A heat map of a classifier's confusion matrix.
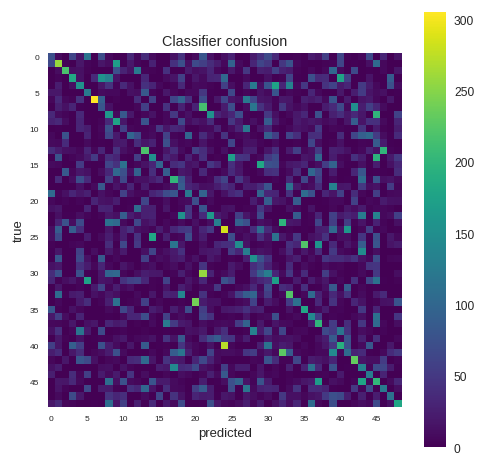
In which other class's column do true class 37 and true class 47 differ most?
16
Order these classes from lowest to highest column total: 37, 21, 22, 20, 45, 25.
20, 22, 25, 37, 21, 45
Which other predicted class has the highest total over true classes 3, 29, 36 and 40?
24
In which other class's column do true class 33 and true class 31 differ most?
5
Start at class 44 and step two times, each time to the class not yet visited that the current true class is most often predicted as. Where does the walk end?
41
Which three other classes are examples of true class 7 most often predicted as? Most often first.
21, 42, 28
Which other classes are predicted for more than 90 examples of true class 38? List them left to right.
4, 28, 40
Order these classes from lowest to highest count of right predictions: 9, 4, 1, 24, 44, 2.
44, 4, 9, 2, 1, 24
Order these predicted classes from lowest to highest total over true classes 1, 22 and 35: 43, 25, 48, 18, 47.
47, 48, 25, 43, 18
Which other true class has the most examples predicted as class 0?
19
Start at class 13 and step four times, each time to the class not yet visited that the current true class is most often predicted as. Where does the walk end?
17
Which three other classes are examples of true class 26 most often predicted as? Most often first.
35, 37, 17
